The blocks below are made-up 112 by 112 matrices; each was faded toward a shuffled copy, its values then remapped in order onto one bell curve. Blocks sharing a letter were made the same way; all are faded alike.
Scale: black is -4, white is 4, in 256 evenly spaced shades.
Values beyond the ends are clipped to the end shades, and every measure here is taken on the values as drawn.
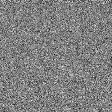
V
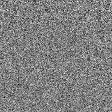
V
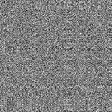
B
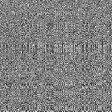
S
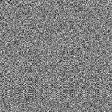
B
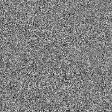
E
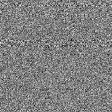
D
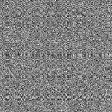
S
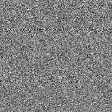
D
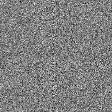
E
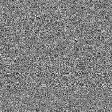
D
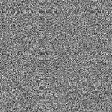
B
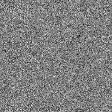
E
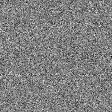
V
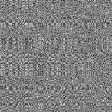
S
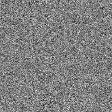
E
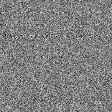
V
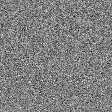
V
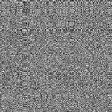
S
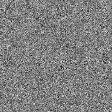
E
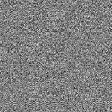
B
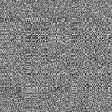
S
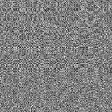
S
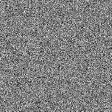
V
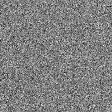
V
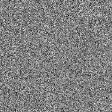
E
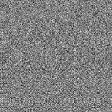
B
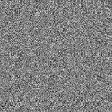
B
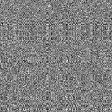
S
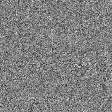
V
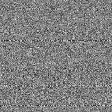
D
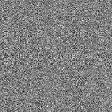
B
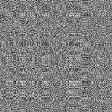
S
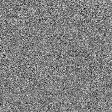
V
